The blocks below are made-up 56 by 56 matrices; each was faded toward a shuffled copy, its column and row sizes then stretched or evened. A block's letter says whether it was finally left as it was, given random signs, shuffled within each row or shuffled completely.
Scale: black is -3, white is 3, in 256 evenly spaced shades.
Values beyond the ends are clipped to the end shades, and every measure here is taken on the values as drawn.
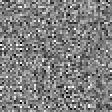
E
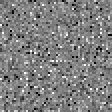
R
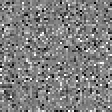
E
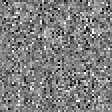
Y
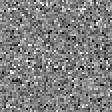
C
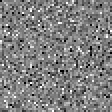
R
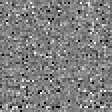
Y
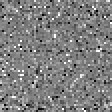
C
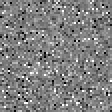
R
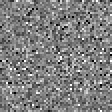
E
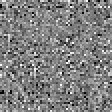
E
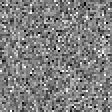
R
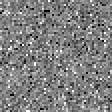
R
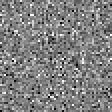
Y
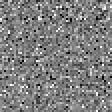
Y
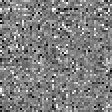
E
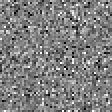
E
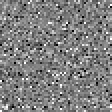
C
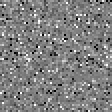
C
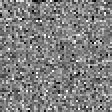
C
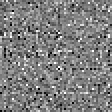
Y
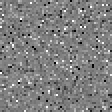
R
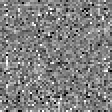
Y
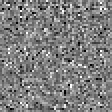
Y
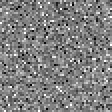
R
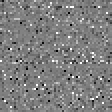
C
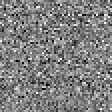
C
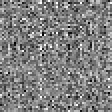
E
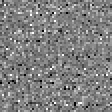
C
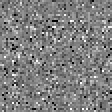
Y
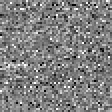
C
